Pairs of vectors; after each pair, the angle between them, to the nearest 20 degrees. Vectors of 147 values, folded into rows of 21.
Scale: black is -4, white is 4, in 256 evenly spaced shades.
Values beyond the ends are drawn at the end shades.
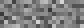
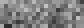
100 degrees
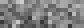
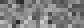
160 degrees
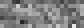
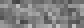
20 degrees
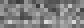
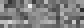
60 degrees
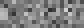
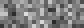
40 degrees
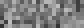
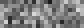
140 degrees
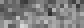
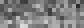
20 degrees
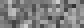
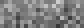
80 degrees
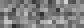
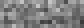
140 degrees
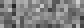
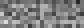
100 degrees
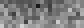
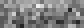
140 degrees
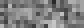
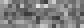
120 degrees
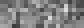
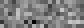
100 degrees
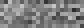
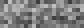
40 degrees
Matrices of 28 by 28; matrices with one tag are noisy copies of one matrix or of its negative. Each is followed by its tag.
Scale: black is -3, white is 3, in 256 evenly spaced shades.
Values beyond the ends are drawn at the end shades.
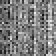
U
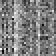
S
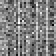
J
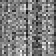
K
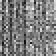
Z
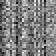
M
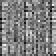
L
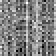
K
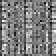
L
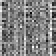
L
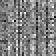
J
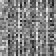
J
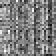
U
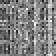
U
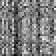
S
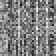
J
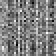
J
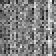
U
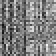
Z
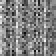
M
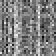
S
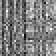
Z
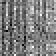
Z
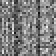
S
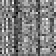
S
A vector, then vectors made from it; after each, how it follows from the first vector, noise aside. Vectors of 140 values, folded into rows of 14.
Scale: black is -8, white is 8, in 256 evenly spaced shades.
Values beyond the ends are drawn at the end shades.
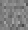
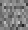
scaled up.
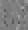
negated, partly zeroed.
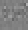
negated, partly zeroed.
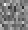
reversed, negated, scaled up.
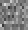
reversed, negated, scaled up.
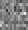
wrapped around, negated, scaled up.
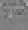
negated, partly zeroed.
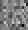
scaled up.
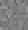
wrapped around, negated, shrunk.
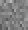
wrapped around, negated.
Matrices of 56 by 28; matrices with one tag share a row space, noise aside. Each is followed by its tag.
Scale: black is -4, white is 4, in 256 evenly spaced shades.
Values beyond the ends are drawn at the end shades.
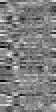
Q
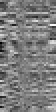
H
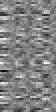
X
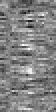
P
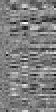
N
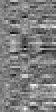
N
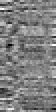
Q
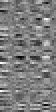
X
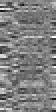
Q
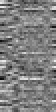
Q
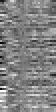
H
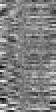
H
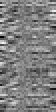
H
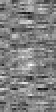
P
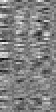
X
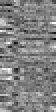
Q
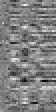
N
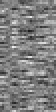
P
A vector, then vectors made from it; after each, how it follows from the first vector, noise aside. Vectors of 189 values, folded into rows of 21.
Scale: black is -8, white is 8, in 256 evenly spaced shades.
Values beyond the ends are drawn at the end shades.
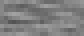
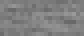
reversed, negated, shrunk.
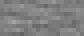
negated, shrunk.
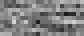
reversed, scaled up.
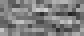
reversed, scaled up.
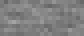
negated, shrunk.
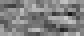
reversed, scaled up.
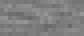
negated, shrunk.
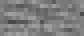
copied.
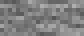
wrapped around, negated.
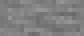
reversed, shrunk.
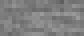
reversed, negated, shrunk.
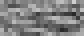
reversed, scaled up.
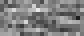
reversed, scaled up.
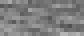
wrapped around, negated.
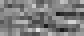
reversed, scaled up.
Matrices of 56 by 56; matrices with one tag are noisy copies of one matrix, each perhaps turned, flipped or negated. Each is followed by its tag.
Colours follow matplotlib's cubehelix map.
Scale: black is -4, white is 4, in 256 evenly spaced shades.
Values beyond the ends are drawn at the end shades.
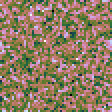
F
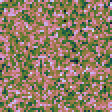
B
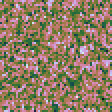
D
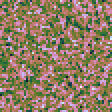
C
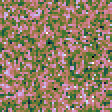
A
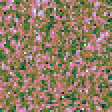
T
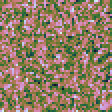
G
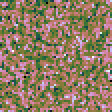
T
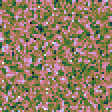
D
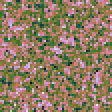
A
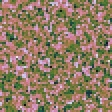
C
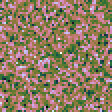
C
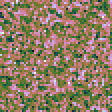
G
